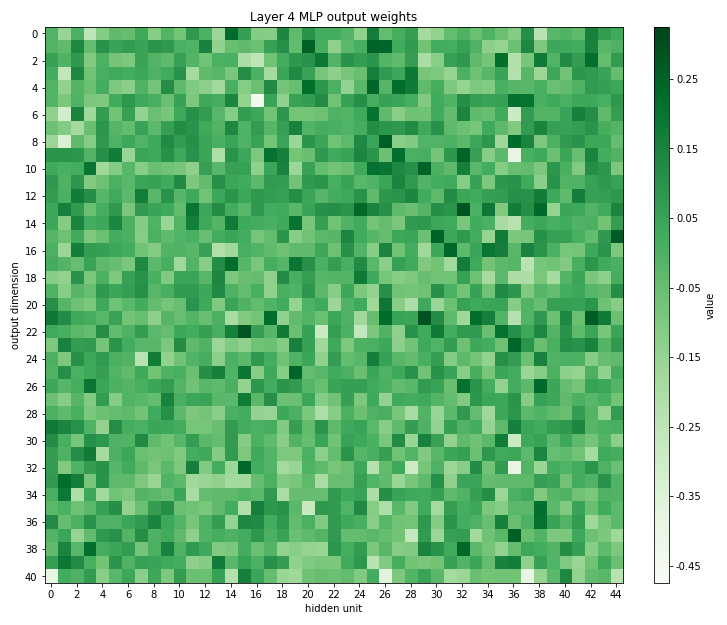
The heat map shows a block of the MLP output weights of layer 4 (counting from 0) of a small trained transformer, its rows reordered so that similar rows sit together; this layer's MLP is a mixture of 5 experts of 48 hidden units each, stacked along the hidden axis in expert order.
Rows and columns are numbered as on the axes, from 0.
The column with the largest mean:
2
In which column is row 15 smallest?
34
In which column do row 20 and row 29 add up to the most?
0
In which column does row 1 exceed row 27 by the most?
26
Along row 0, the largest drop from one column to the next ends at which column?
38
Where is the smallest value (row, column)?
5, 16
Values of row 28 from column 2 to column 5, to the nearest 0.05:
0 -0.1 -0.05 -0.05
